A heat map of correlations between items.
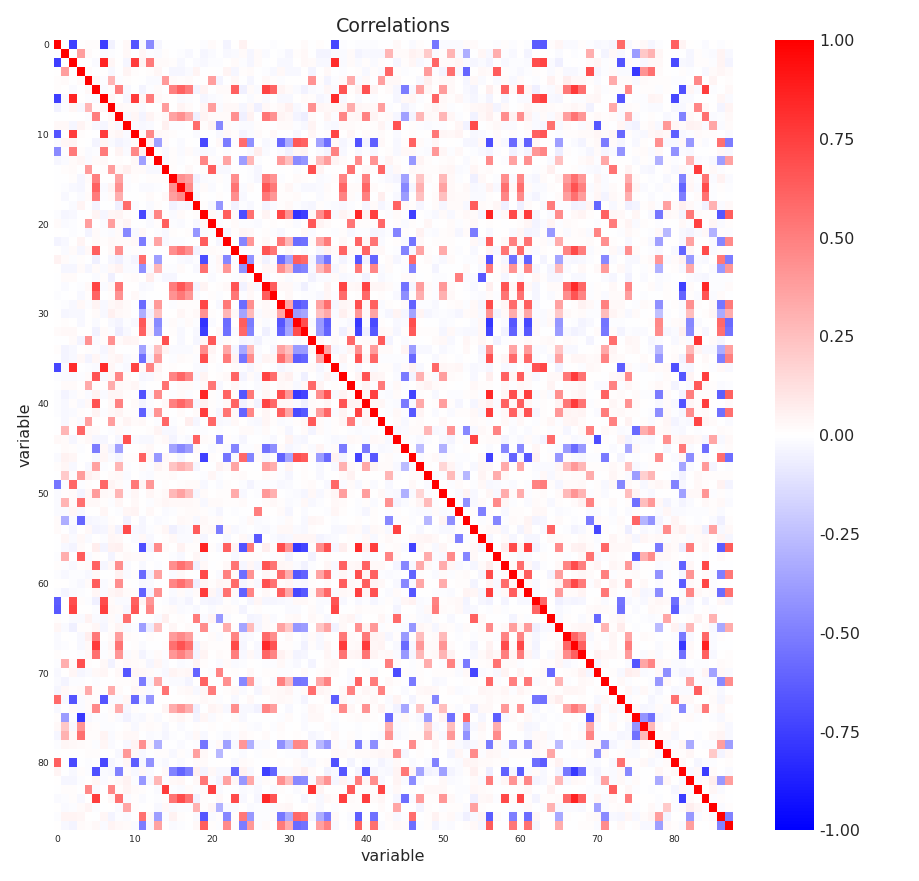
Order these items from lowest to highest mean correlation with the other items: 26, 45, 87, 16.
45, 26, 87, 16
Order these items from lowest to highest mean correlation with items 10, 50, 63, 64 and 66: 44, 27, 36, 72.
72, 44, 27, 36
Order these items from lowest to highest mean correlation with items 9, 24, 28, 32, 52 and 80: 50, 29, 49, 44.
29, 49, 50, 44
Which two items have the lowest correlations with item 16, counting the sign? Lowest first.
81, 45
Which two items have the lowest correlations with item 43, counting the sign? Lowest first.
75, 53
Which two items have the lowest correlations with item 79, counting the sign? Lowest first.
70, 21
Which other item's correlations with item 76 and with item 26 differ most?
55
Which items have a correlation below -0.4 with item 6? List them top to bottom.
0, 73, 80
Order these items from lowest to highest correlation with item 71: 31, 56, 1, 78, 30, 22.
31, 78, 1, 30, 22, 56
